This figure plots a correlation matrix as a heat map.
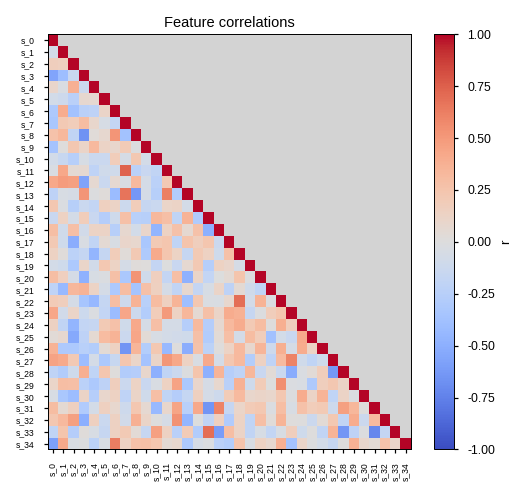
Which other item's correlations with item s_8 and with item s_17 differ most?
s_13
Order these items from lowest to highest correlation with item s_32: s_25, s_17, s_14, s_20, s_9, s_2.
s_17, s_25, s_14, s_9, s_20, s_2
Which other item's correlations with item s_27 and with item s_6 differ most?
s_23
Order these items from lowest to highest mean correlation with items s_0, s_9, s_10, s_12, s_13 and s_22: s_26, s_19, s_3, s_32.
s_3, s_19, s_26, s_32
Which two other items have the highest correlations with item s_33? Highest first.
s_15, s_10
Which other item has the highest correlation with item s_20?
s_8
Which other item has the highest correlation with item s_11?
s_7
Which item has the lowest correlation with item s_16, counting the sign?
s_33
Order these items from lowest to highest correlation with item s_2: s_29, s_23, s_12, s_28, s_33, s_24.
s_24, s_33, s_28, s_23, s_29, s_12
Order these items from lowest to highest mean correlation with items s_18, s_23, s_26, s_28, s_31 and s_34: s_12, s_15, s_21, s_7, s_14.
s_15, s_7, s_21, s_12, s_14
